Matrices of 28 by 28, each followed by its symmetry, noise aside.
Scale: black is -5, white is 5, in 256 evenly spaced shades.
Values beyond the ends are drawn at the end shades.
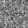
same after a half turn.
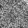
symmetric across the other diagonal.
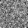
symmetric across the other diagonal.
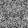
mirrored left to right.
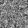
symmetric.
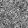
symmetric across the other diagonal.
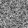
no symmetry.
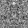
mirrored left to right.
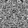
mirrored left to right.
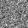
antisymmetric.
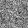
same after a half turn.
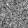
antisymmetric.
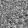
antisymmetric.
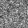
no symmetry.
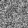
symmetric.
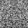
mirrored left to right.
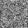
antisymmetric.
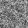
symmetric across the other diagonal.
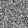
antisymmetric.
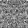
mirrored left to right.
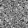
same after a half turn.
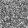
no symmetry.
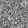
symmetric across the other diagonal.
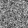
antisymmetric.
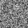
no symmetry.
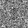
same after a half turn.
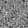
no symmetry.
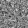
antisymmetric.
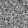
symmetric across the other diagonal.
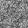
symmetric.
